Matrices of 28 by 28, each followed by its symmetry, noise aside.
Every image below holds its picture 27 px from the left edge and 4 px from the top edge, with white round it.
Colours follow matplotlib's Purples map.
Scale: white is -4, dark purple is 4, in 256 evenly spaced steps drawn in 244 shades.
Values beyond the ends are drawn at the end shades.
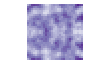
mirrored top to bottom.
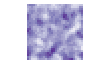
antisymmetric.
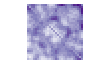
symmetric across the other diagonal.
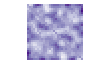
same after a half turn.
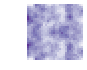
mirrored top to bottom.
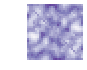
same after a half turn.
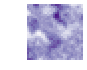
antisymmetric.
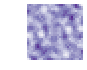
same after a half turn.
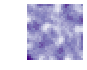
symmetric across the other diagonal.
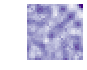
symmetric across the other diagonal.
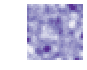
antisymmetric.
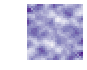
same after a half turn.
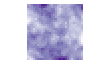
antisymmetric.
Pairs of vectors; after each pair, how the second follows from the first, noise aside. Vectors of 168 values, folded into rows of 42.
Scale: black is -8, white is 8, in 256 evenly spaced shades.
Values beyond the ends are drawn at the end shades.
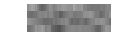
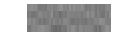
shrunk.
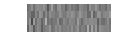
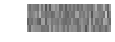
reversed, negated.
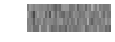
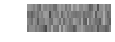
reversed, negated.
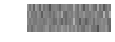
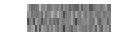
reversed, negated.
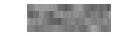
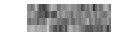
wrapped around, scaled up.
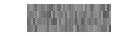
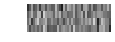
wrapped around, scaled up.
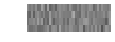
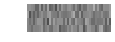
sign-scrambled.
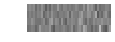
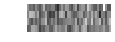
wrapped around, scaled up.
